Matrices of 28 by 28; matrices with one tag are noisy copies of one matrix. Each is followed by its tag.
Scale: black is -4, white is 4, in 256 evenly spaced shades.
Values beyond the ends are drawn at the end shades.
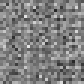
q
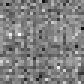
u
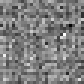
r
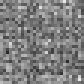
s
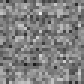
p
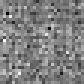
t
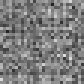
s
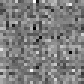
r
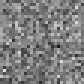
u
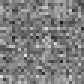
s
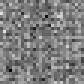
q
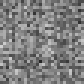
t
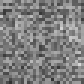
u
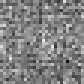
t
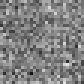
s
